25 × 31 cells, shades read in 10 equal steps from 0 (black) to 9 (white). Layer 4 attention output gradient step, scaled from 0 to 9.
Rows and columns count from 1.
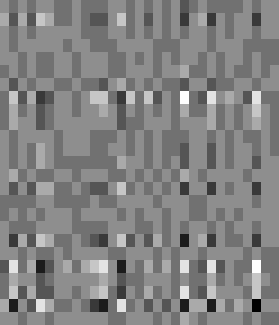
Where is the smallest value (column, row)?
29, 24
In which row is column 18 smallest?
8
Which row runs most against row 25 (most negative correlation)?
1
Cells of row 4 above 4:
18
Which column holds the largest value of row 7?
14
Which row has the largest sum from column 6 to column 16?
21
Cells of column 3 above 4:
13
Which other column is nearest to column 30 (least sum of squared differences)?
28
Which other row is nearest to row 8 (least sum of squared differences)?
23
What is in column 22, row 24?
6
